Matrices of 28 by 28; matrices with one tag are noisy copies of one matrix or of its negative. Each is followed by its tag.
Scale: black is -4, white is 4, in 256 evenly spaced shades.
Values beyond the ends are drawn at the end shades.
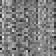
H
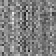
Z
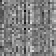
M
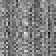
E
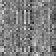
M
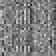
M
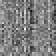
M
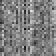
M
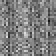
E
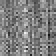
E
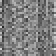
H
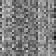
H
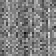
E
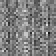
E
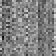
H
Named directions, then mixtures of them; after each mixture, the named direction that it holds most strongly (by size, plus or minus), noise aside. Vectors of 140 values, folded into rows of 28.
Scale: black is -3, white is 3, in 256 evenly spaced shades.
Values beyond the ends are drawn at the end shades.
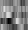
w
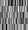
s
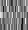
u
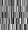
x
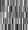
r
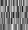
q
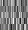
x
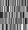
u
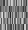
s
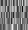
q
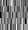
u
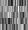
s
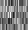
s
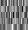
q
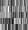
r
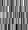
r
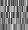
q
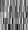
r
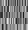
s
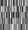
q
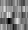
w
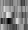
w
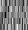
r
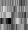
w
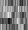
w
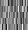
s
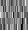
u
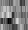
w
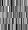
r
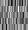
s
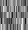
u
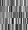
r
